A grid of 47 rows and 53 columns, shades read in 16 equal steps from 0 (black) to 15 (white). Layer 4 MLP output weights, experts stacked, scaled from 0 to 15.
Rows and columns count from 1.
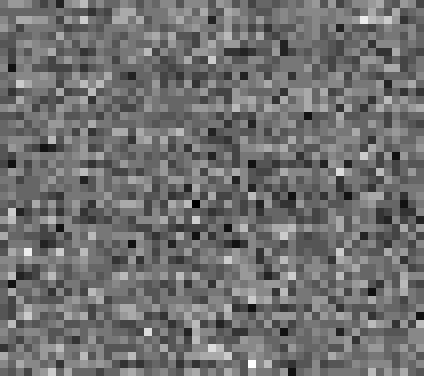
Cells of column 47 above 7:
17
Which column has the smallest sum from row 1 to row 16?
2
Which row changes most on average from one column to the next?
26
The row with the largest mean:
3
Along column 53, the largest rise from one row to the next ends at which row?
41
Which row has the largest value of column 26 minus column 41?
21
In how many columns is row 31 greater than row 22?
16
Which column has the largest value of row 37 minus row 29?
8
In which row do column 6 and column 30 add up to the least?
31
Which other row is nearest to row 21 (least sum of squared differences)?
15
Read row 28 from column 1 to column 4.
9 11 6 5
